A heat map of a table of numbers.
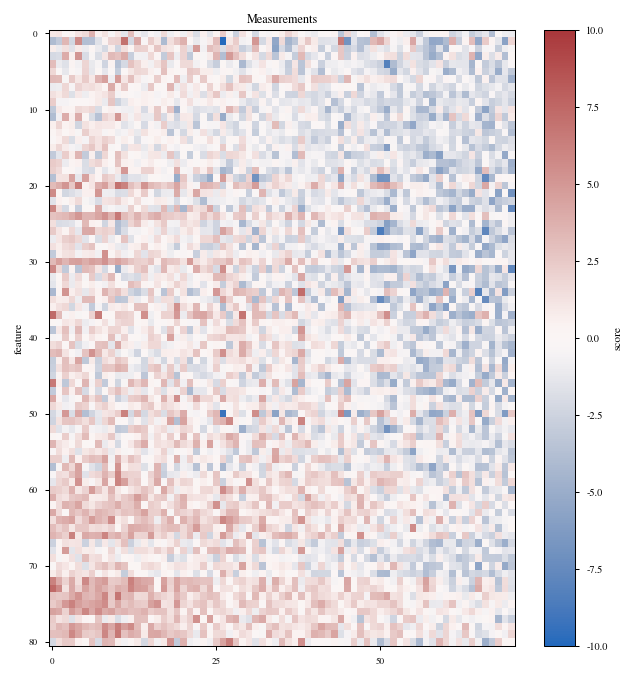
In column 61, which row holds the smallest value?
31
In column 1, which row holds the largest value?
73
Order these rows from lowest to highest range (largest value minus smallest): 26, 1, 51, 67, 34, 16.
67, 16, 51, 26, 34, 1
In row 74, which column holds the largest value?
10
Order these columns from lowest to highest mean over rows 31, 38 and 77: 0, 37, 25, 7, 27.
25, 27, 7, 37, 0
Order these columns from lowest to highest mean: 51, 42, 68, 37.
68, 51, 42, 37
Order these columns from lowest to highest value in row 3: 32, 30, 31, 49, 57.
57, 32, 49, 30, 31
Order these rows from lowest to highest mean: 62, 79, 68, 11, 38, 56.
11, 38, 68, 56, 62, 79
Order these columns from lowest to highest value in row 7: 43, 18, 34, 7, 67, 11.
34, 67, 43, 7, 11, 18
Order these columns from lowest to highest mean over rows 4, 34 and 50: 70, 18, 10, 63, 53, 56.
56, 63, 53, 70, 10, 18
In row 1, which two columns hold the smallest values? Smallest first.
26, 45
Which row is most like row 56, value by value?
6
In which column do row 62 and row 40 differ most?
47
